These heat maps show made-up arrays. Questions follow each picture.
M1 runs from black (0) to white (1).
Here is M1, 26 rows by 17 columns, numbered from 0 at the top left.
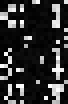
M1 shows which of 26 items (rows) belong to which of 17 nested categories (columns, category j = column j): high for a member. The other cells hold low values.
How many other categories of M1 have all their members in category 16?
4
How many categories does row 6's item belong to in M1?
5
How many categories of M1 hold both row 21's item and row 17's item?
6
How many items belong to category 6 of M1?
2
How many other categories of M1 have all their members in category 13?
5
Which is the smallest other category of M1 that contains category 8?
9
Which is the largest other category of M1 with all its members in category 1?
0
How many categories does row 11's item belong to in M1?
2
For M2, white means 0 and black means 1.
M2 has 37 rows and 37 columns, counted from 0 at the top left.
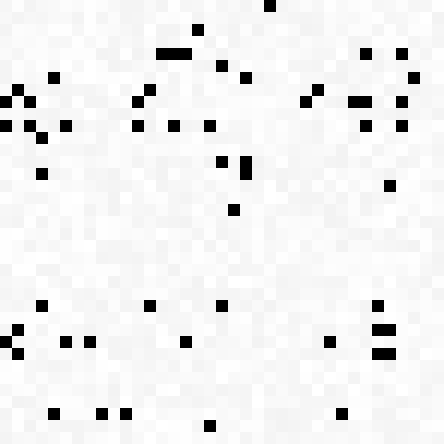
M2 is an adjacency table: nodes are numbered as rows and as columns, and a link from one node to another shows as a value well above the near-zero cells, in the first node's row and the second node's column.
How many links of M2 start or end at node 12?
2
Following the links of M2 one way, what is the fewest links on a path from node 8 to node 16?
2
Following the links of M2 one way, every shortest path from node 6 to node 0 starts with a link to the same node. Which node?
node 34
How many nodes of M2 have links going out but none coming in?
2
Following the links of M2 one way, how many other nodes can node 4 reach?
9
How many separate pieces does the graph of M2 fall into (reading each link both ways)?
6
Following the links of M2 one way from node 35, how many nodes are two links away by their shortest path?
1
